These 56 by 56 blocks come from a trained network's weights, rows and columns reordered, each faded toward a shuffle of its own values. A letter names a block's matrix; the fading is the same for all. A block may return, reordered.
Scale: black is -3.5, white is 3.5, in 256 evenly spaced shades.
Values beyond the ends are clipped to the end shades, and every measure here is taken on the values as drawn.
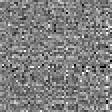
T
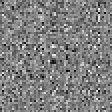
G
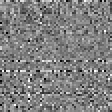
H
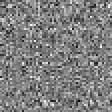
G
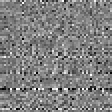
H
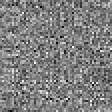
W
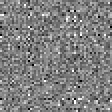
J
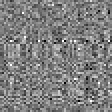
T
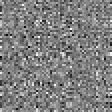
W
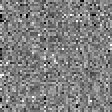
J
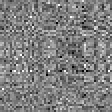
T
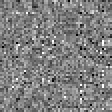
J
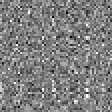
W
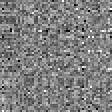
J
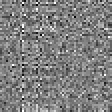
W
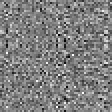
G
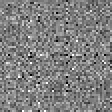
J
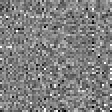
J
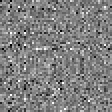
J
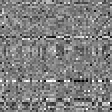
H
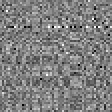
T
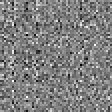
G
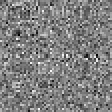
W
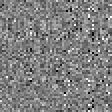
J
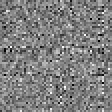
G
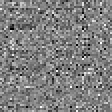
G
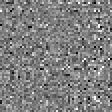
J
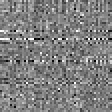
H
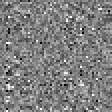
J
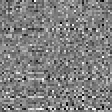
H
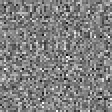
G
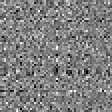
G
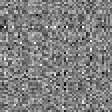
T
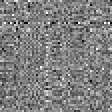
T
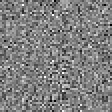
G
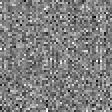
W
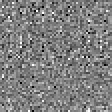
J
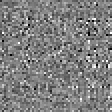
J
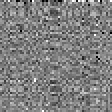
T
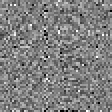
J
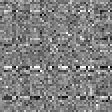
H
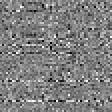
H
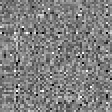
J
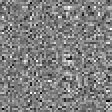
W
